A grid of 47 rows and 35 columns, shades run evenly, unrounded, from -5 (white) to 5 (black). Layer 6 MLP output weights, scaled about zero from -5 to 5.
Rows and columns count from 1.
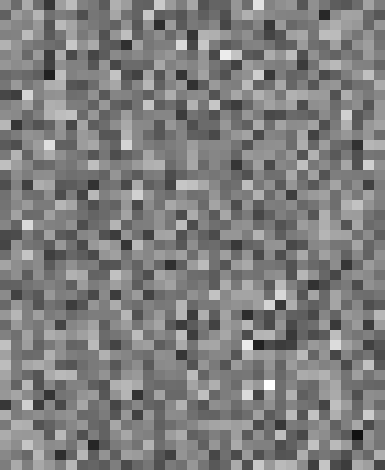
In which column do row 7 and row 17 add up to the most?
22
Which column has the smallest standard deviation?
10
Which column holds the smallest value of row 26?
3
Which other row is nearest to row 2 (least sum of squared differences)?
18
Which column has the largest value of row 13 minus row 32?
2
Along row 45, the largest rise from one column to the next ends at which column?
9
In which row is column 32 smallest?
12
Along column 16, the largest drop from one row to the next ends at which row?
28
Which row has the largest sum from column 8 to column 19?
47
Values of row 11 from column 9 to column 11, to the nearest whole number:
1 -1 1
